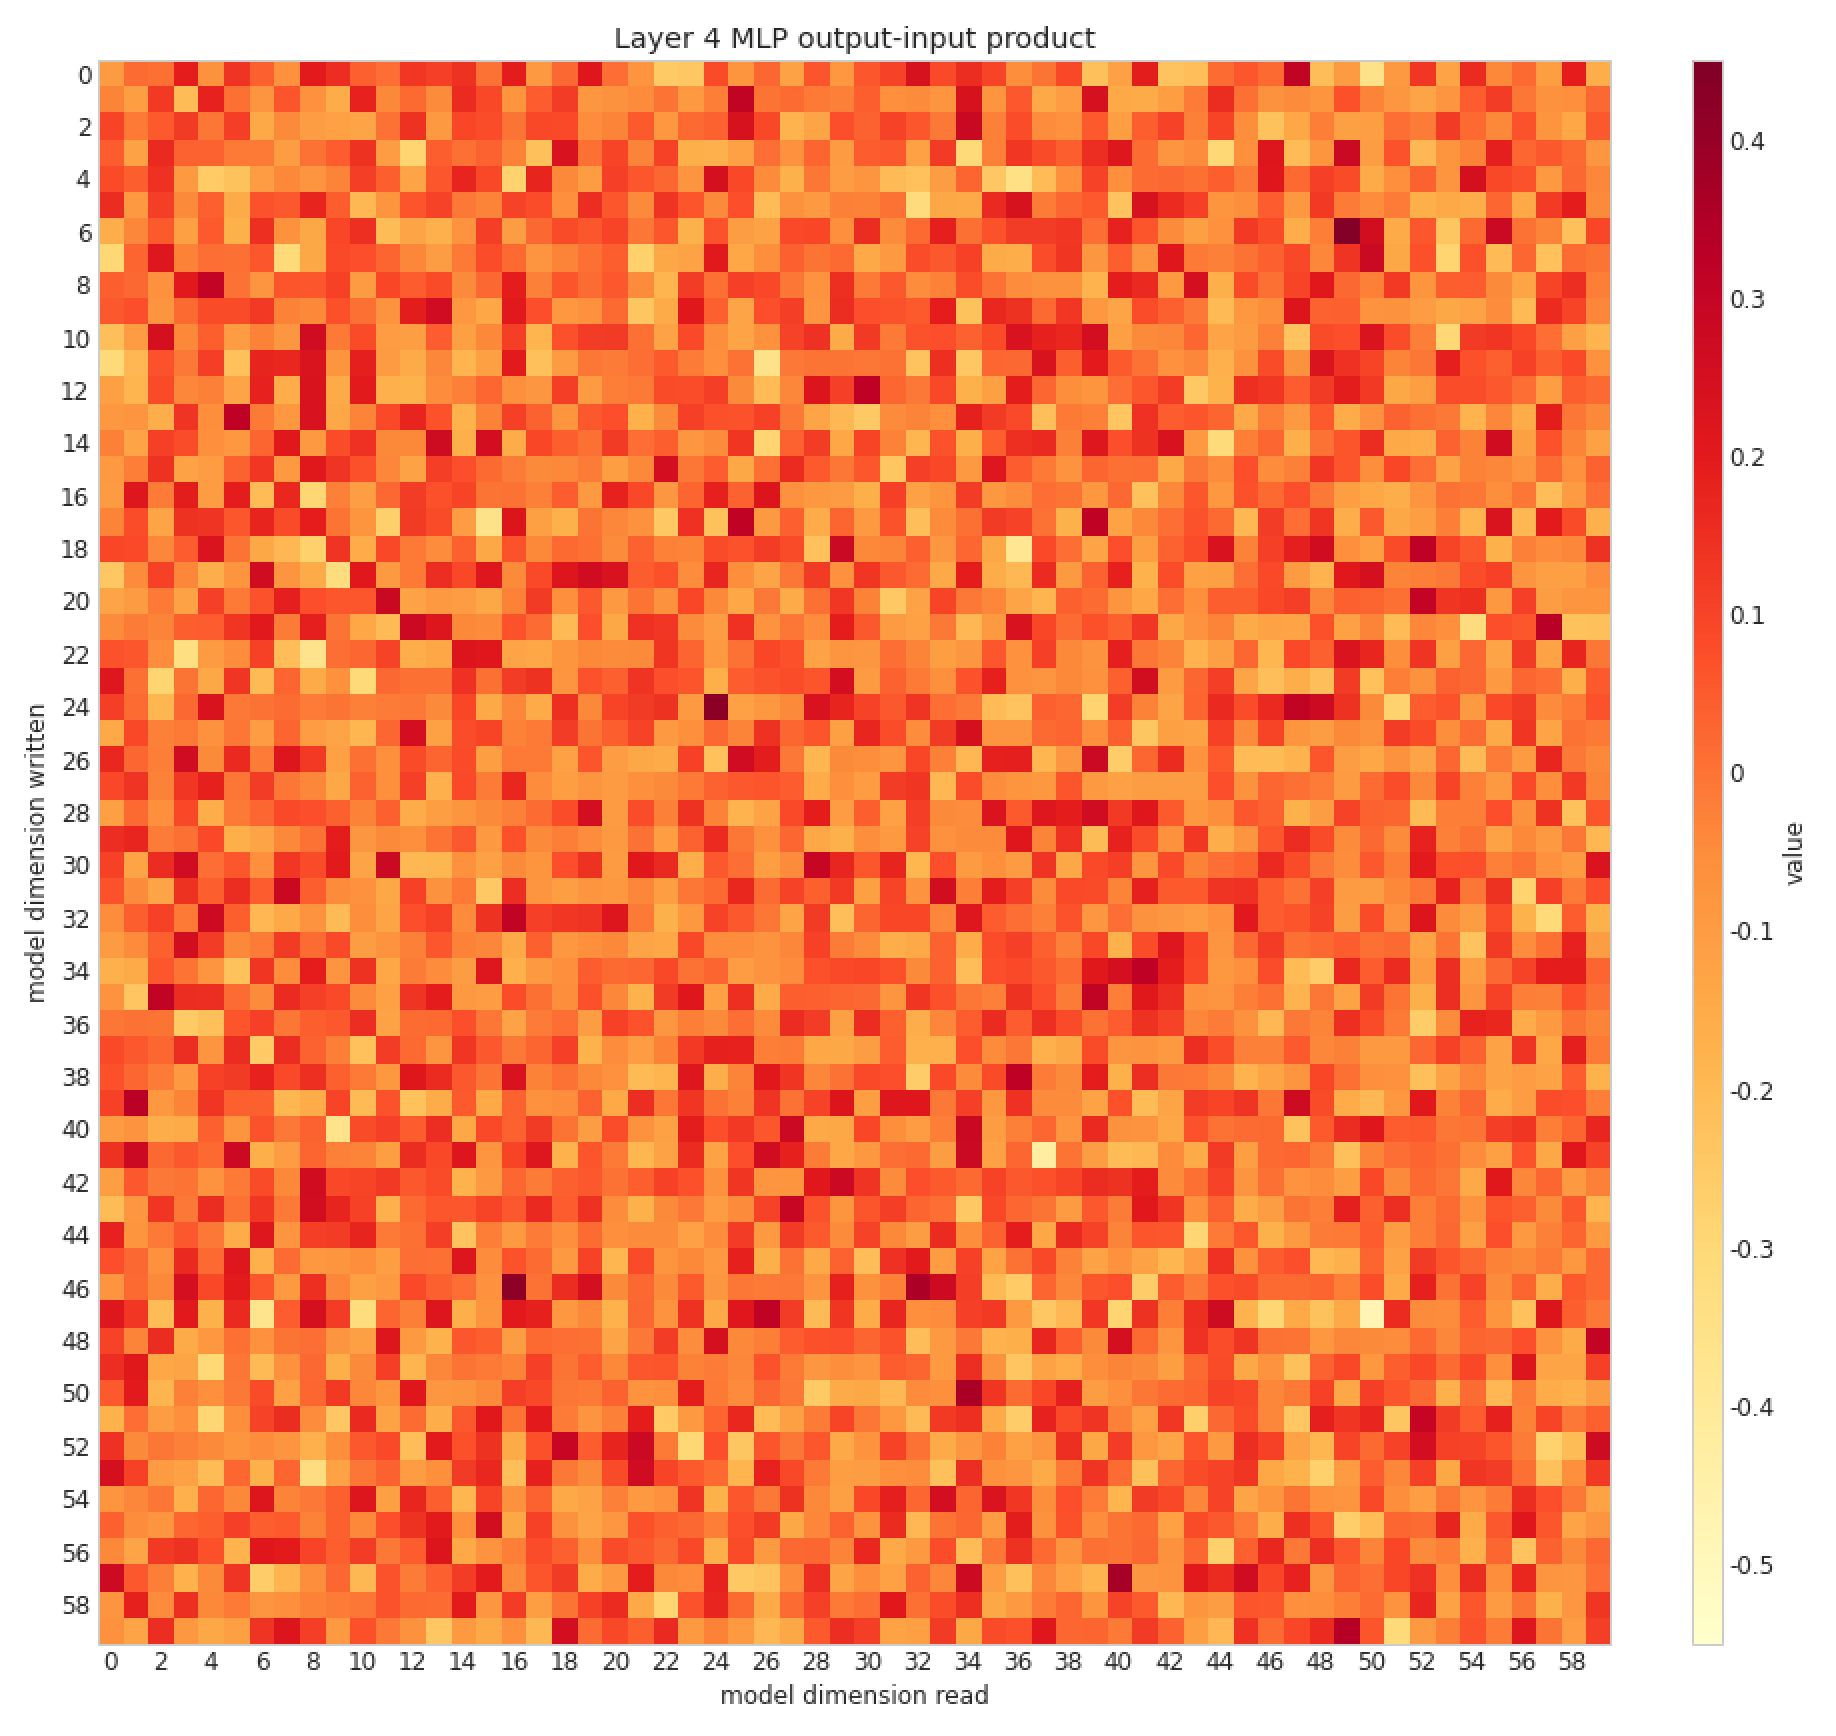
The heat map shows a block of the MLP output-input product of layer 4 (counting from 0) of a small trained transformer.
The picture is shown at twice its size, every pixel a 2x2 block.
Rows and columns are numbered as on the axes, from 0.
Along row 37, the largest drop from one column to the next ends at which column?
6
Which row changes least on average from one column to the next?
42
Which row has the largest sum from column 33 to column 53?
31
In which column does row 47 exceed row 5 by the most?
26
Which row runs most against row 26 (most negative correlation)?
57
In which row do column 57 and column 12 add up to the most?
21
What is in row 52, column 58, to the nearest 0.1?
-0.2
